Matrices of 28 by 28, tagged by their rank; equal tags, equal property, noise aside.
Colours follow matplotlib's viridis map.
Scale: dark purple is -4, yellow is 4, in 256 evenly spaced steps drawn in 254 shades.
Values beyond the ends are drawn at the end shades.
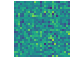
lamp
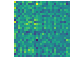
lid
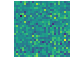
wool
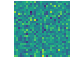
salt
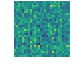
lamp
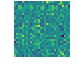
salt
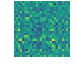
lid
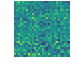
salt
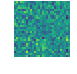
lamp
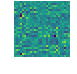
salt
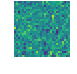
wool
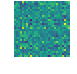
salt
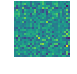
lid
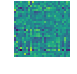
lid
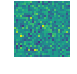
wool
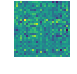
salt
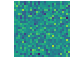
wool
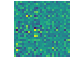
salt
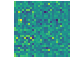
salt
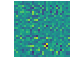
lid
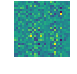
lid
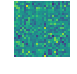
wool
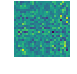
lamp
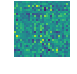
salt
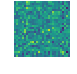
lamp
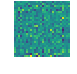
salt
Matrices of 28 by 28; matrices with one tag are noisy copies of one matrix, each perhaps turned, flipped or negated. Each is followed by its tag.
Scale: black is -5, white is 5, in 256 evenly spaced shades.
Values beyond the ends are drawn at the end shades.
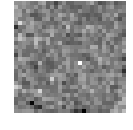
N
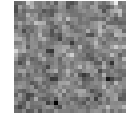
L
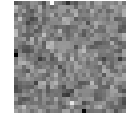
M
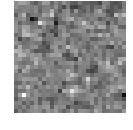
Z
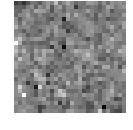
N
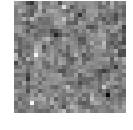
Z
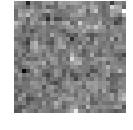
L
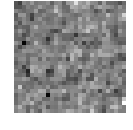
L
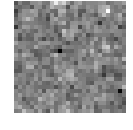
N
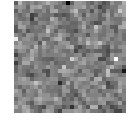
M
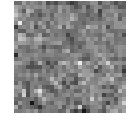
N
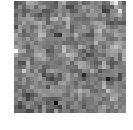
L
